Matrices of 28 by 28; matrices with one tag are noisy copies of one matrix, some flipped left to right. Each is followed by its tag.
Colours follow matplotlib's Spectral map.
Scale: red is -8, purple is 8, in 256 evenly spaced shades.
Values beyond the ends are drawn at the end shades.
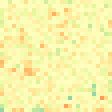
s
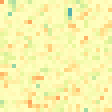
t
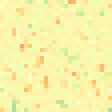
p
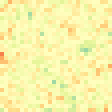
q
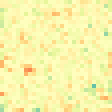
s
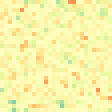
p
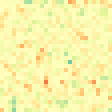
p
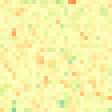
p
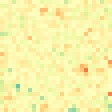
s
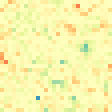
q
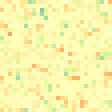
t
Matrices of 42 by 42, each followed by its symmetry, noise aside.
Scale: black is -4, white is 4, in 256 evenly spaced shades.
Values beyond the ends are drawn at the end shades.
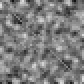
same after a half turn.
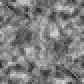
same after a half turn.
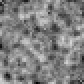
symmetric across the other diagonal.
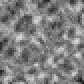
symmetric.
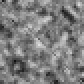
symmetric across the other diagonal.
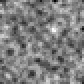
symmetric across the other diagonal.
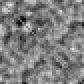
symmetric.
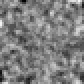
antisymmetric.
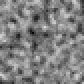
symmetric.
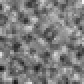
symmetric across the other diagonal.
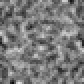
same after a half turn.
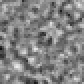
symmetric across the other diagonal.
